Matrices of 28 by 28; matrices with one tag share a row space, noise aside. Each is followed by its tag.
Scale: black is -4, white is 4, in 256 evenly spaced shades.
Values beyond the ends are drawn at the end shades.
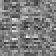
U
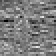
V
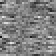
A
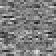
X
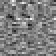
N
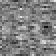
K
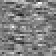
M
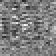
U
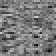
X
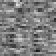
M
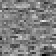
K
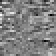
A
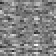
X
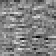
M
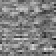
K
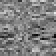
V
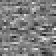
K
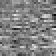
K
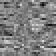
V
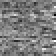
K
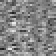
N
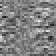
A
